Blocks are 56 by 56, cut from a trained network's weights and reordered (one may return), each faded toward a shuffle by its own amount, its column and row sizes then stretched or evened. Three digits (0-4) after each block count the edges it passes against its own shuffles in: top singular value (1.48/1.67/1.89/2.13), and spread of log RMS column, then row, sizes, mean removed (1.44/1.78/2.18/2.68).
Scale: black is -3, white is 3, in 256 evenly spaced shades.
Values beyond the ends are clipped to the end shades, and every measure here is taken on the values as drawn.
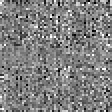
0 1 3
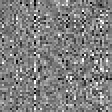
3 4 1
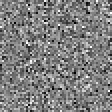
0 3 0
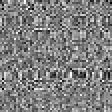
4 0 3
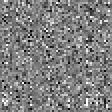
0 4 1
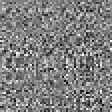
3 2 3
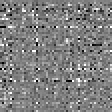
1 3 4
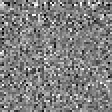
1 1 3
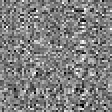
3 2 2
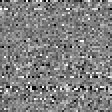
0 0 4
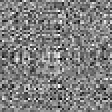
4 2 3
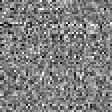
2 0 3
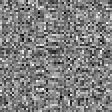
3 1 1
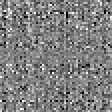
1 0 4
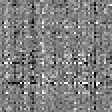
3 2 4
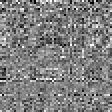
3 2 4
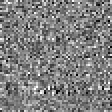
2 1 3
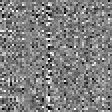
2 4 2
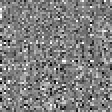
0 4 2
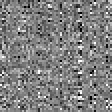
3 4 1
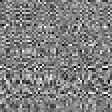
4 1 4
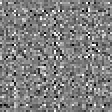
2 3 4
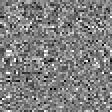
2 0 3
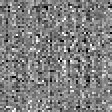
0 2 3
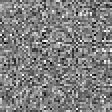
3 1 2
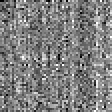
2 1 2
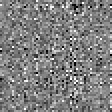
2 4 1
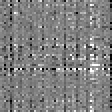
4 3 4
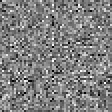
3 1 3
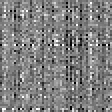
4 3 4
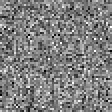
1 0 0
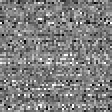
0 0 4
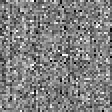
0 0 1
